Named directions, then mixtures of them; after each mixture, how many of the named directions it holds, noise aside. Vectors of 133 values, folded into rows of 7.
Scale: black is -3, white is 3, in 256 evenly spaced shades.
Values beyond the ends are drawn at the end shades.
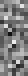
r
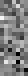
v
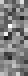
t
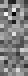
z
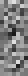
two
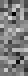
two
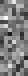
two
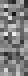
two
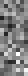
two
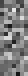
two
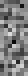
one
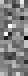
one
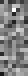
two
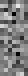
three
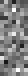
four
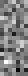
two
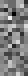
four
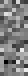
three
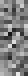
two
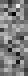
two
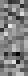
four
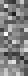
three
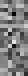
four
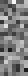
four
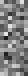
one
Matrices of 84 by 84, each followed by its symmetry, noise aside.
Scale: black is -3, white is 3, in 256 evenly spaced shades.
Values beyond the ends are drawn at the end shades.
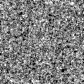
same after a half turn.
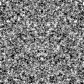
mirrored left to right.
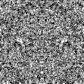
mirrored left to right.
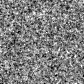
antisymmetric.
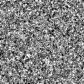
symmetric across the other diagonal.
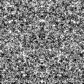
mirrored left to right.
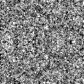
mirrored top to bottom.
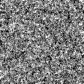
no symmetry.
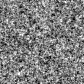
antisymmetric.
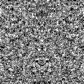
mirrored left to right.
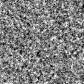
antisymmetric.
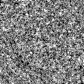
symmetric across the other diagonal.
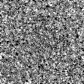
symmetric across the other diagonal.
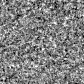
no symmetry.
